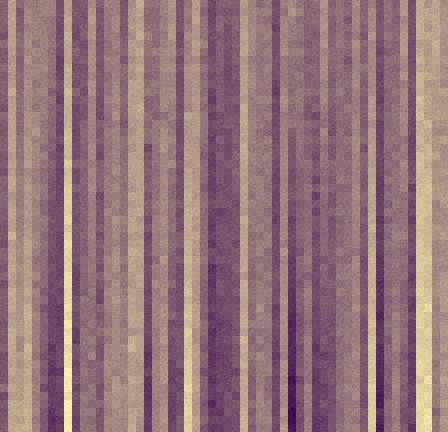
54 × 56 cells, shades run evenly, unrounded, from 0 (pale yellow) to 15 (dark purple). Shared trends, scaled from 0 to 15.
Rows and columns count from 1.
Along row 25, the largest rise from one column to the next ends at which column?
10
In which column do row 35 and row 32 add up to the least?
9
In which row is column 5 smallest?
17
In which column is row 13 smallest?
53
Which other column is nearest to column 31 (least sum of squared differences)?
2
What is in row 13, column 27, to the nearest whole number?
12
